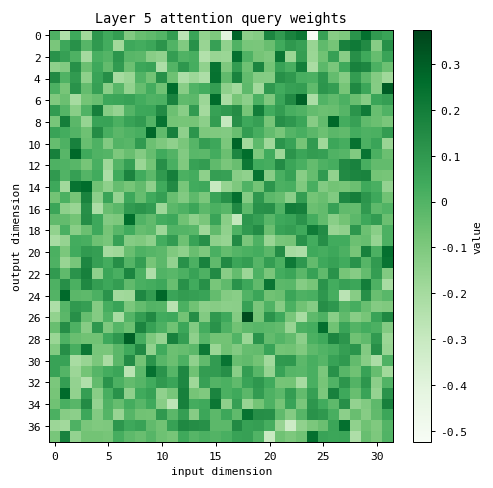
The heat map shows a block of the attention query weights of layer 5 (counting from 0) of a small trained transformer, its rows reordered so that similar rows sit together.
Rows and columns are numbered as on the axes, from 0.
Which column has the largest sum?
29
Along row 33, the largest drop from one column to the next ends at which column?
2
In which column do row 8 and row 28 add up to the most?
26
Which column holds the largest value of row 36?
27
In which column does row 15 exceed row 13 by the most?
17
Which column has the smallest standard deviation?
8
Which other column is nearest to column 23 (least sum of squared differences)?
22
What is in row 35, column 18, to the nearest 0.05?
0.25
